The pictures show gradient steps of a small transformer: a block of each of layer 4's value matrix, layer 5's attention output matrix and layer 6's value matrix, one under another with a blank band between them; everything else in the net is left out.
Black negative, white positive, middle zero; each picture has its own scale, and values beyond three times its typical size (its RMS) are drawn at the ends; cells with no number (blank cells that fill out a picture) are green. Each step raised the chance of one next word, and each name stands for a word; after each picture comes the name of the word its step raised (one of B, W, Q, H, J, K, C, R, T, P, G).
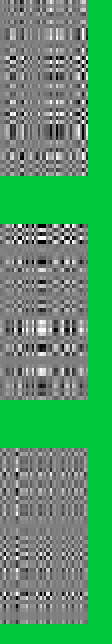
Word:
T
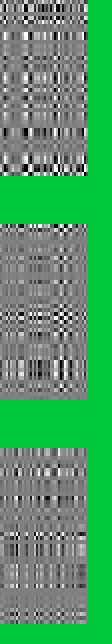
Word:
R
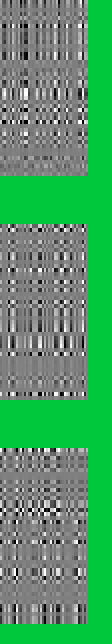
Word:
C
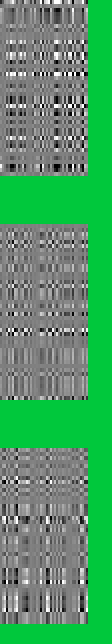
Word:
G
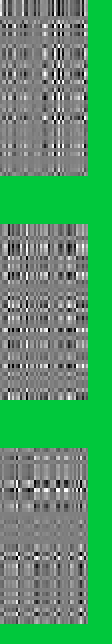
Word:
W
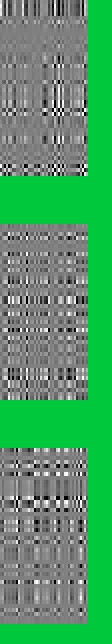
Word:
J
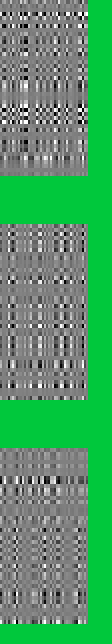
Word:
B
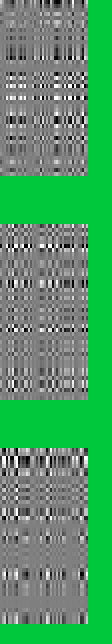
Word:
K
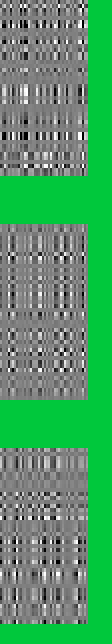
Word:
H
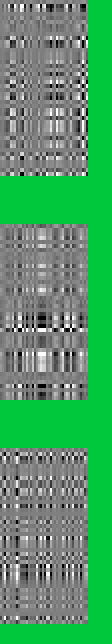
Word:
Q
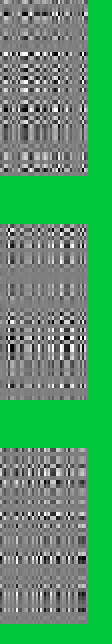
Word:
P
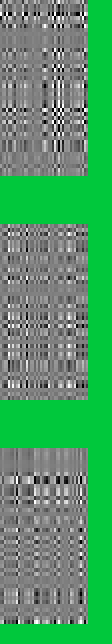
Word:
B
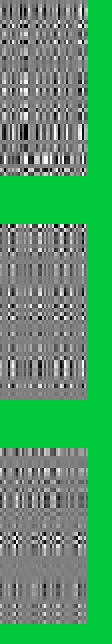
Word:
R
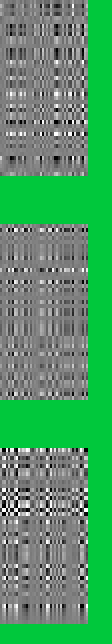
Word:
C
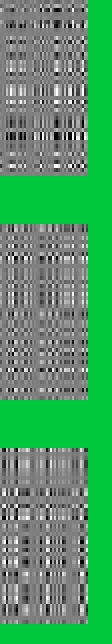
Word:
H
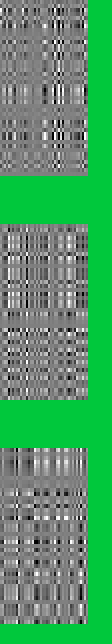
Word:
H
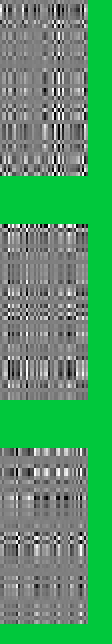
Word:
R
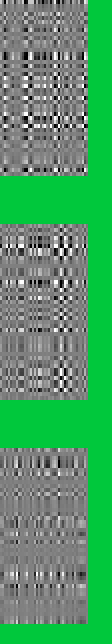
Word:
K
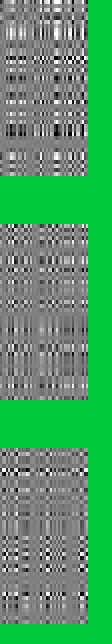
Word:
T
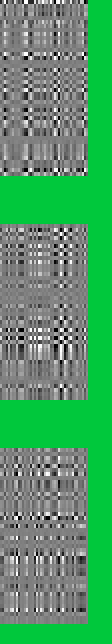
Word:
P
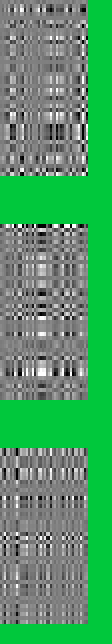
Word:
R
